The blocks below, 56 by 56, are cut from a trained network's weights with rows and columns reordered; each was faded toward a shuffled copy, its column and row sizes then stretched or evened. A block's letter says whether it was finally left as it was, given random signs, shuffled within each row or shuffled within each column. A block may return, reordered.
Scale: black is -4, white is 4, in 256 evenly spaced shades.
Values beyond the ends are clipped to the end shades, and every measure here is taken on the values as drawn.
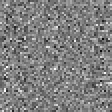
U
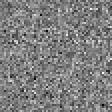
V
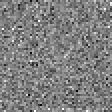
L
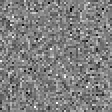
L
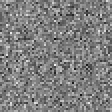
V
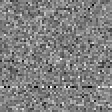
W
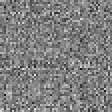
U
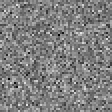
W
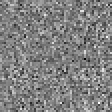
V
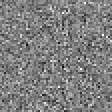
L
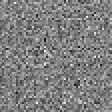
U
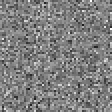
L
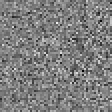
V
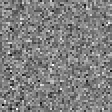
L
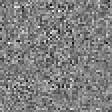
V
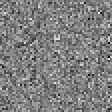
V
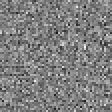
U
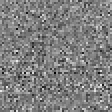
V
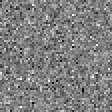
L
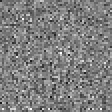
V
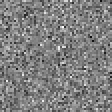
L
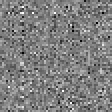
U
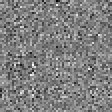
U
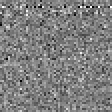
V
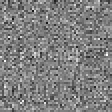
U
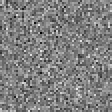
L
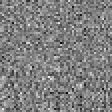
U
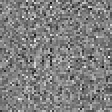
U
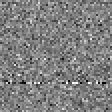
W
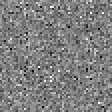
L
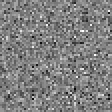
V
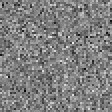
W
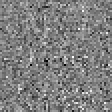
V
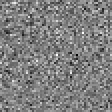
U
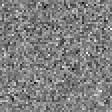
W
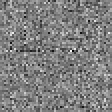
V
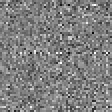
V
